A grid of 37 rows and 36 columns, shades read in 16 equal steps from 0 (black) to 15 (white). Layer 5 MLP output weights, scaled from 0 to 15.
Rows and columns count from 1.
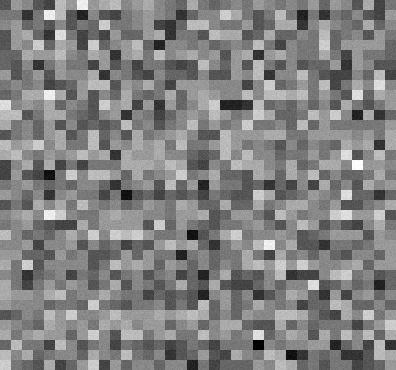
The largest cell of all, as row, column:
17, 33
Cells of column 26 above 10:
7
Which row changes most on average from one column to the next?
11
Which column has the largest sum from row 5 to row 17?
24
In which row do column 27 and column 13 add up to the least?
36
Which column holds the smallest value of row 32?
31
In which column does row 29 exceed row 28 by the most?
29
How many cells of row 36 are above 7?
16
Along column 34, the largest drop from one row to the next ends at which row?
35
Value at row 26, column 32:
5
